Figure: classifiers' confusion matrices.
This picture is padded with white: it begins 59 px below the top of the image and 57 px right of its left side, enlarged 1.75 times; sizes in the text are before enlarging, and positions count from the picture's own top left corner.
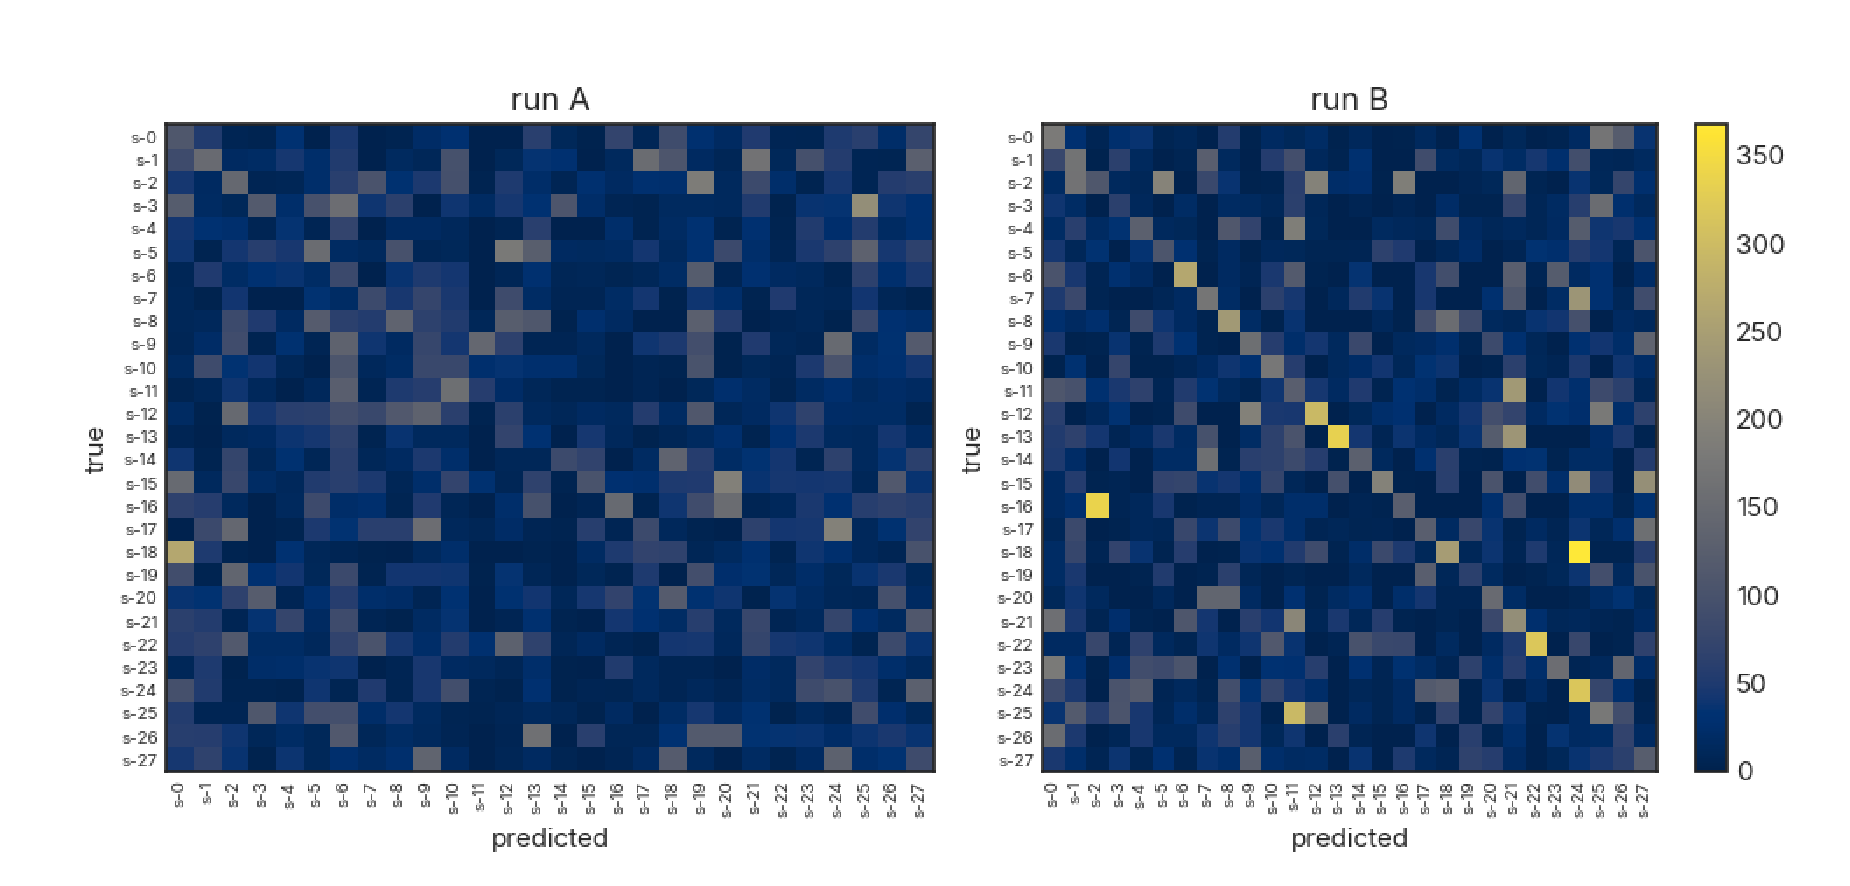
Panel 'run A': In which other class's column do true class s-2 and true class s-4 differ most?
s-19
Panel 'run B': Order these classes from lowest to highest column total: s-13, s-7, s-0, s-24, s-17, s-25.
s-13, s-17, s-7, s-25, s-0, s-24
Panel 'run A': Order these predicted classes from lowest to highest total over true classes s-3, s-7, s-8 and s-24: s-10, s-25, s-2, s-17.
s-17, s-2, s-10, s-25
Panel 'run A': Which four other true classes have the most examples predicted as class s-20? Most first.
s-15, s-16, s-26, s-5
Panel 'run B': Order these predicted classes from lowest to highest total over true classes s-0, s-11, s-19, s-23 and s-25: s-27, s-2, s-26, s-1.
s-2, s-27, s-1, s-26
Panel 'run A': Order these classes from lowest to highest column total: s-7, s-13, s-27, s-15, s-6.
s-15, s-7, s-13, s-27, s-6
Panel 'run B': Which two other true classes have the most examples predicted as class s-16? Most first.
s-2, s-22
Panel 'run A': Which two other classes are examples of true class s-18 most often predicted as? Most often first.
s-0, s-27
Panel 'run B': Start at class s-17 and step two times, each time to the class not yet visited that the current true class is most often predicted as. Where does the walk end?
s-9
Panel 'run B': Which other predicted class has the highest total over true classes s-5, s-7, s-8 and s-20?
s-24
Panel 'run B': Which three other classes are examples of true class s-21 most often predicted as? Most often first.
s-11, s-0, s-6
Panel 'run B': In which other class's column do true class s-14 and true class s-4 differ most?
s-7
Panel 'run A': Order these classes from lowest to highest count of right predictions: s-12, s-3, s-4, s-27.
s-4, s-12, s-27, s-3
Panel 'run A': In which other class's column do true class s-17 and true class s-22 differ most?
s-24
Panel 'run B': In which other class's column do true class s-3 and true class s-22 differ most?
s-25
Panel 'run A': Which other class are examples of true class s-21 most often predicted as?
s-27
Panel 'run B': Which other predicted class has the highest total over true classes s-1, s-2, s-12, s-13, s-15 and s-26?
s-21
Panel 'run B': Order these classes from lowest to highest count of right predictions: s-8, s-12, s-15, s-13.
s-15, s-8, s-12, s-13
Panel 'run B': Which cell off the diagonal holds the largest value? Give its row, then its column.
s-18, s-24
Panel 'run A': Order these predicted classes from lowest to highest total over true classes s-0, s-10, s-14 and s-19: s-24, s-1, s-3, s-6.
s-3, s-1, s-24, s-6
